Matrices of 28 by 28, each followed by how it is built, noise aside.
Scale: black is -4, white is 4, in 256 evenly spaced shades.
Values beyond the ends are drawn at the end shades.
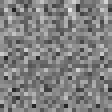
repeating columns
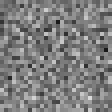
repeating columns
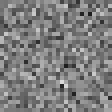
noise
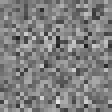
low rank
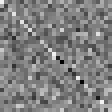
diagonal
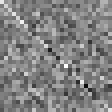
diagonal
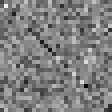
diagonal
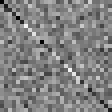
diagonal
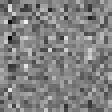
low rank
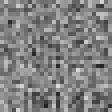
blocks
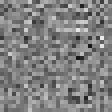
low rank
